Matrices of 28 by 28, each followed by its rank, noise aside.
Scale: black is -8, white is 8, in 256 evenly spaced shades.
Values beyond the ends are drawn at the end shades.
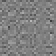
four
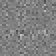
four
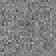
eight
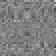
four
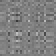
two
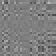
two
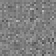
six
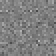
six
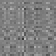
two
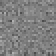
six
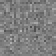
six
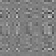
two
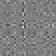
three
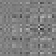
two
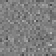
six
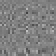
three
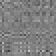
three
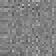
four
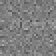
six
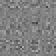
four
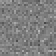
six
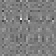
three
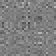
four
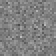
eight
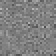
six
